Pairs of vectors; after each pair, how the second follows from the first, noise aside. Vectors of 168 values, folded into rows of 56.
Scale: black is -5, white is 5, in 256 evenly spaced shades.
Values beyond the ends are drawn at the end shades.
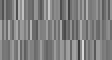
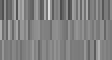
partly zeroed.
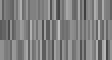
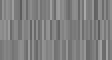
negated, shrunk.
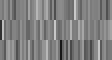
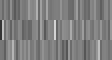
partly zeroed.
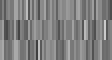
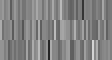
wrapped around, negated, partly zeroed.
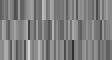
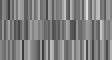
wrapped around.
